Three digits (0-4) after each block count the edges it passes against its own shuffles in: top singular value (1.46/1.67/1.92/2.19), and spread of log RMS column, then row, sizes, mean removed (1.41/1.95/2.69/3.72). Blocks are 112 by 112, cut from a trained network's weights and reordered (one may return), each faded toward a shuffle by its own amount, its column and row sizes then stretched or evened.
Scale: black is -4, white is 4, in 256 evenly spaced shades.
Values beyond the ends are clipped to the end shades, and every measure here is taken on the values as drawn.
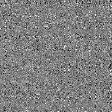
0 3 2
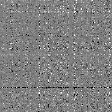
2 3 2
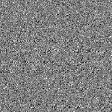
2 1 2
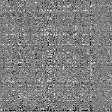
3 3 2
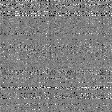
2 0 4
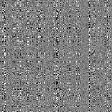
4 4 3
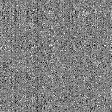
1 1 2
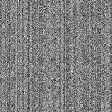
4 0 0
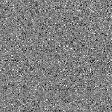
1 1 2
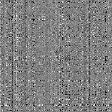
3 3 3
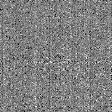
1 0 2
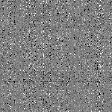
0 3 1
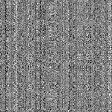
4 3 1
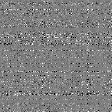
0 2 4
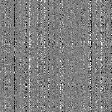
4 4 2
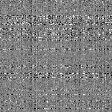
3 0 4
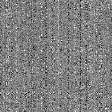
2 3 1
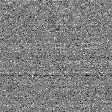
1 0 1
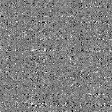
0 2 3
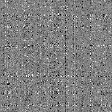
1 3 2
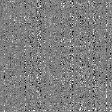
1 4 2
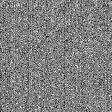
1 0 1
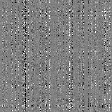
3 4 2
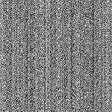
4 1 0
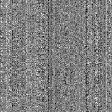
4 3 1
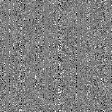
0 4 1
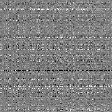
4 3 3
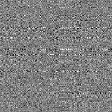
4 2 3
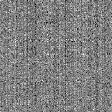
3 1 1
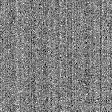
3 1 0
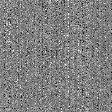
1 3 0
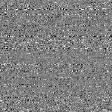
0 0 4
